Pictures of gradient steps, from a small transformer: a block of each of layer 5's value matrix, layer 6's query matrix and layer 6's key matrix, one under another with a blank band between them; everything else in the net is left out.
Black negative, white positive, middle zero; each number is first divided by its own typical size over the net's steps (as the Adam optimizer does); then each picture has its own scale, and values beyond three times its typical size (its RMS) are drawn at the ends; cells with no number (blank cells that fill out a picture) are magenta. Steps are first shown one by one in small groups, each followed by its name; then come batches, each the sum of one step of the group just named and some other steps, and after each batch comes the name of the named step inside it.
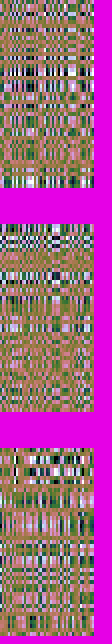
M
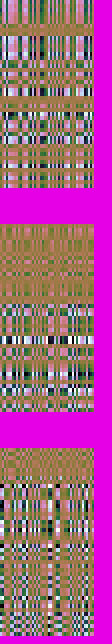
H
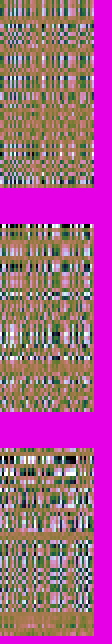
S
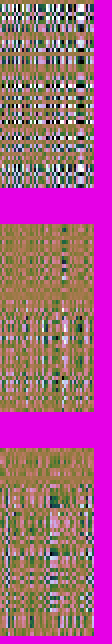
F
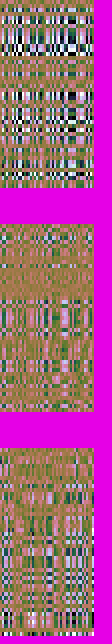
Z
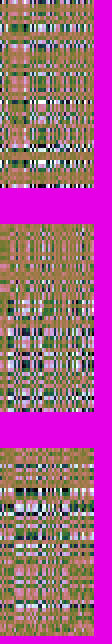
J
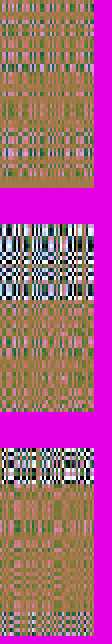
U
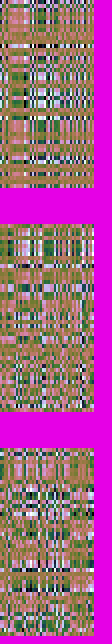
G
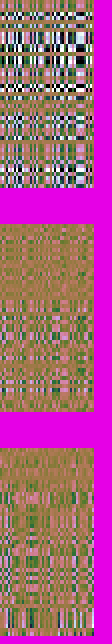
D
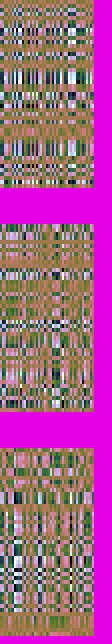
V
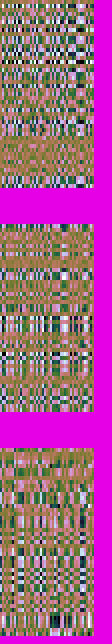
F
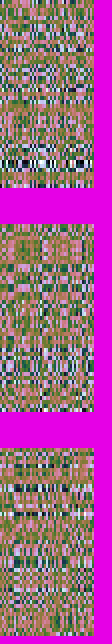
J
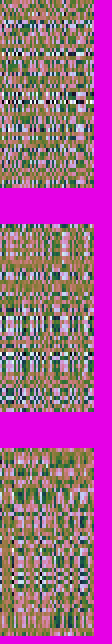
J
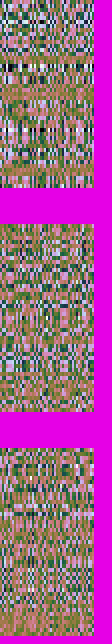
J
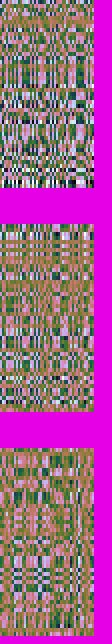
V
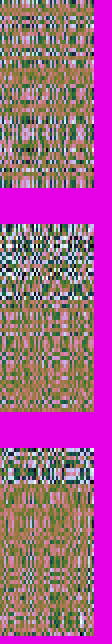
U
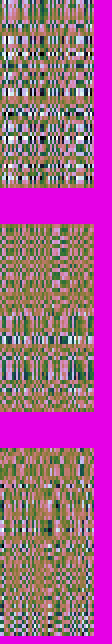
H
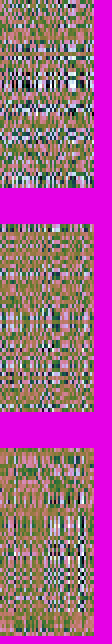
M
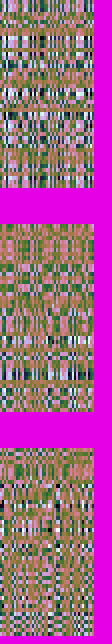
H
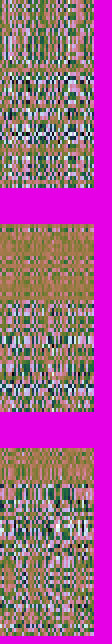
H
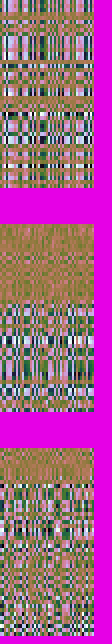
H
